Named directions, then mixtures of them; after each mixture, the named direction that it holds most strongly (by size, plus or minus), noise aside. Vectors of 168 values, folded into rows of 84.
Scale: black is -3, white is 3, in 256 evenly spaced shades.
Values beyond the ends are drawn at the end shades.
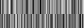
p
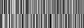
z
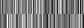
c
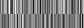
p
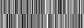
c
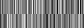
c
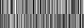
p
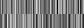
c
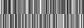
p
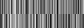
z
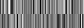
p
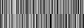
z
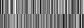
p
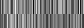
c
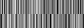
z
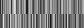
p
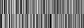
z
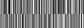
p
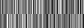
c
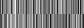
c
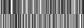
p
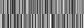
z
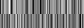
p
